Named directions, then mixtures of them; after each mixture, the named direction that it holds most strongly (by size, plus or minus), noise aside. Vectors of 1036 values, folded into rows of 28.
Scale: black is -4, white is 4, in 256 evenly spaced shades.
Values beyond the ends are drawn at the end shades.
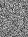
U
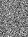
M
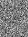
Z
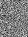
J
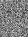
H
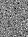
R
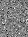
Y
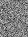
J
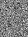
R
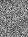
Z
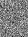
Z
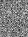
H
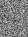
J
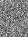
Z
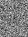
Z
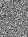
J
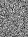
U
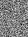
R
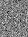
Y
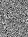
Y
